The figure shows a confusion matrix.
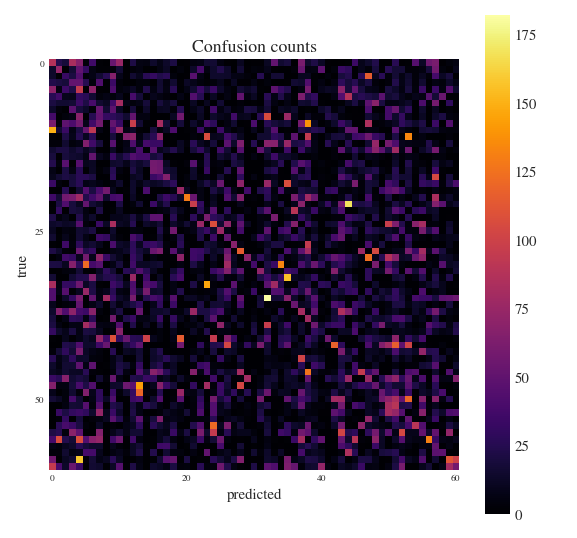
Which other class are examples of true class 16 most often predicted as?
15
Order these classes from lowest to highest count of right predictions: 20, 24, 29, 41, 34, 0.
34, 41, 29, 0, 24, 20
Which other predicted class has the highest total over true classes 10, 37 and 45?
6
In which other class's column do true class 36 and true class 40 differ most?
10
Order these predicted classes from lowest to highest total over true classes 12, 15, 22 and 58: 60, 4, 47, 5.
60, 47, 4, 5
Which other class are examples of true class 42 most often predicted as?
51
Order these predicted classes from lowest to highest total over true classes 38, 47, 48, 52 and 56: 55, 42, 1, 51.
42, 55, 1, 51
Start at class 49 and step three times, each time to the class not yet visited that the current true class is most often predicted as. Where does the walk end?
50
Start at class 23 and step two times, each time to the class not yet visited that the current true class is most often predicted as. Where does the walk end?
0
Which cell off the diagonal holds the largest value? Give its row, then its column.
35, 32
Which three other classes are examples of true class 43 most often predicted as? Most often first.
55, 4, 51
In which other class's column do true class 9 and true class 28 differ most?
48
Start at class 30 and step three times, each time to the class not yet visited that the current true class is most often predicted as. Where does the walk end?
44
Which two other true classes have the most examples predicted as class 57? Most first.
17, 20
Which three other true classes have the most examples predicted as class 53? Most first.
11, 50, 42
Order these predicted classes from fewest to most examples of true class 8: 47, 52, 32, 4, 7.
47, 52, 7, 4, 32
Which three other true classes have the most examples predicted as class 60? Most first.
59, 47, 35
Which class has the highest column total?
4
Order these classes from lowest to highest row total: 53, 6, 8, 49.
53, 6, 8, 49
